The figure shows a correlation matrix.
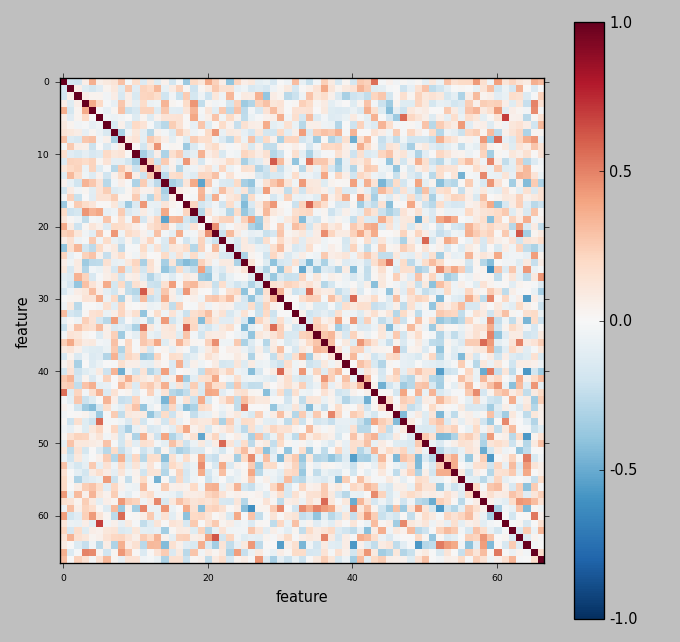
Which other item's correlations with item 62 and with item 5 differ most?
61
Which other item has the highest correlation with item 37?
46
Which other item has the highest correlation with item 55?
6
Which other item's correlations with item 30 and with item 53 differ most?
64
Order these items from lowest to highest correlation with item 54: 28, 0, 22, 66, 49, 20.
49, 20, 28, 66, 0, 22
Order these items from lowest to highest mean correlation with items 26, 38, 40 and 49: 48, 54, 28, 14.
28, 54, 48, 14
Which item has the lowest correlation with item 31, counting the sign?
51
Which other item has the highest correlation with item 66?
27
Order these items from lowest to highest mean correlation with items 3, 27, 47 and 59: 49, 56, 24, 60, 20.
60, 20, 24, 56, 49
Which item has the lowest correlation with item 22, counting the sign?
47
